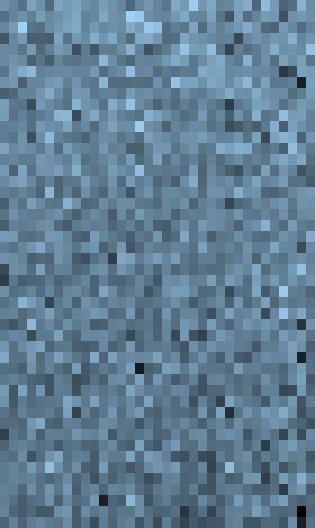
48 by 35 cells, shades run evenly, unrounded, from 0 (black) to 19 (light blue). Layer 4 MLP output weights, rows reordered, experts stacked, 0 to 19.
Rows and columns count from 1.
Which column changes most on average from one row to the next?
32
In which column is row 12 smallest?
26
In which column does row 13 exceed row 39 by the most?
6
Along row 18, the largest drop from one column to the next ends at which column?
7
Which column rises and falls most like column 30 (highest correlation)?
24
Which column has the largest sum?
33
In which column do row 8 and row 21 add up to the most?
30
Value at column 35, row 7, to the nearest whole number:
14
